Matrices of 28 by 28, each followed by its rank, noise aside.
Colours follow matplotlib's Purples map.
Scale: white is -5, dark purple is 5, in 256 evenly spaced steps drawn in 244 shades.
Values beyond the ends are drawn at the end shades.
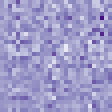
five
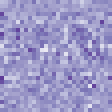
five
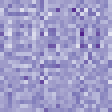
four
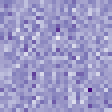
seven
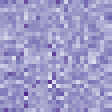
four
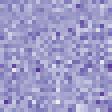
six
